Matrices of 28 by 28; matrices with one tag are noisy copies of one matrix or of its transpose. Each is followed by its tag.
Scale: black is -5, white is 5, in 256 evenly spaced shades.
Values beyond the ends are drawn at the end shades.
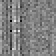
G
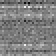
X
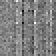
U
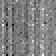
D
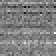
D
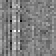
G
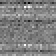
X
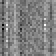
X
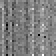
D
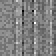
U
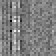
G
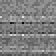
U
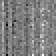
D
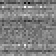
X
